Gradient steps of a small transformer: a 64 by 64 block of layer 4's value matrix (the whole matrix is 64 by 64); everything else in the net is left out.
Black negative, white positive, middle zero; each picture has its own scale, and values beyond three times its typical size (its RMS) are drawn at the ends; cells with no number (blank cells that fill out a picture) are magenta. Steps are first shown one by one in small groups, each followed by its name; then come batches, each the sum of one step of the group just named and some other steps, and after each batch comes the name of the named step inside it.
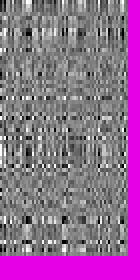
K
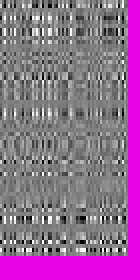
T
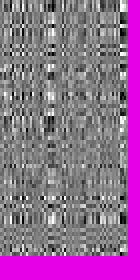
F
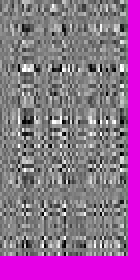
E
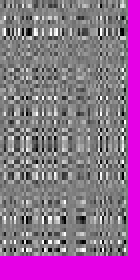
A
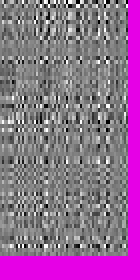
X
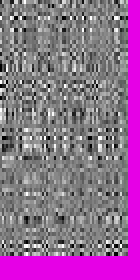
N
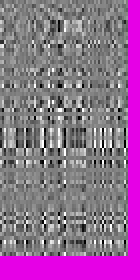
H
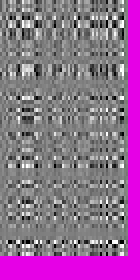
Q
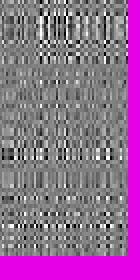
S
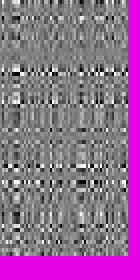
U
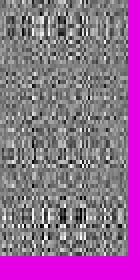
S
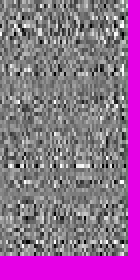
Q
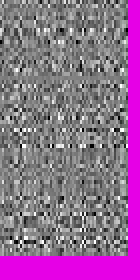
X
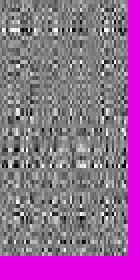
A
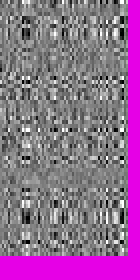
N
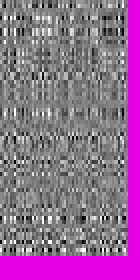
T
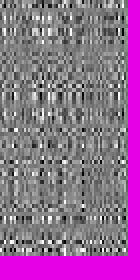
T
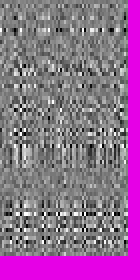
H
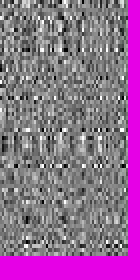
N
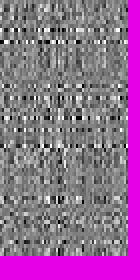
H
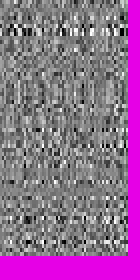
H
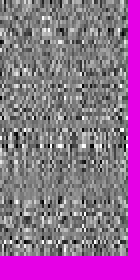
K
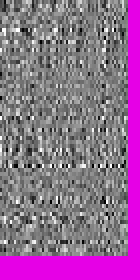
K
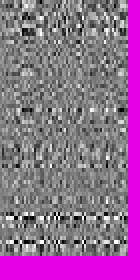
S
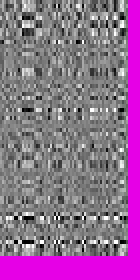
Q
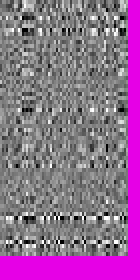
N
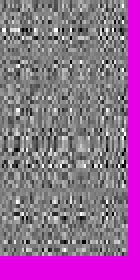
A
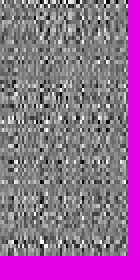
X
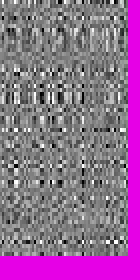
U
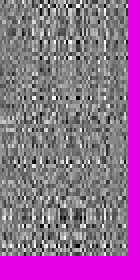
X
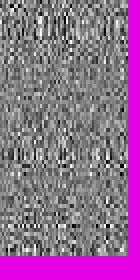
S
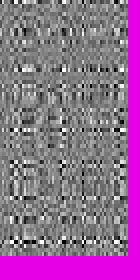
E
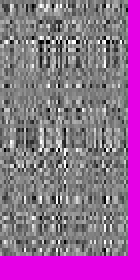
H
